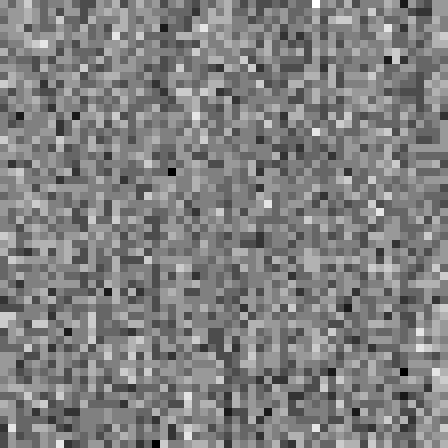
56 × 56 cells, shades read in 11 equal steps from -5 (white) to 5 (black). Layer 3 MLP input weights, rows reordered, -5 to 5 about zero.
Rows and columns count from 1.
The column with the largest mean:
51
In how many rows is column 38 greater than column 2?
29
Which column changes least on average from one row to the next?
39
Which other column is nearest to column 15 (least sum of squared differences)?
23
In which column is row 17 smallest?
40
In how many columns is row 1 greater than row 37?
18
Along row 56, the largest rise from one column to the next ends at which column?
9
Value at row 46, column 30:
1
